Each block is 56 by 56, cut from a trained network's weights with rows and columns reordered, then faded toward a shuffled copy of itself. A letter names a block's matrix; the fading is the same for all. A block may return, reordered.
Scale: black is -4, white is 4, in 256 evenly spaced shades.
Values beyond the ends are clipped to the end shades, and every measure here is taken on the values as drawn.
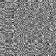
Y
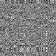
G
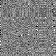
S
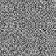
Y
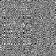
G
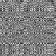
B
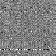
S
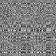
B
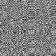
Y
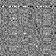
S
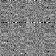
S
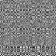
B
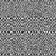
B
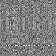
S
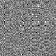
S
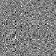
G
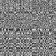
B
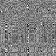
S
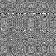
S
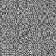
Y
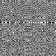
S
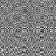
B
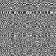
B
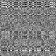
B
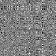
G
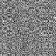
Y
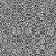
Y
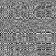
B
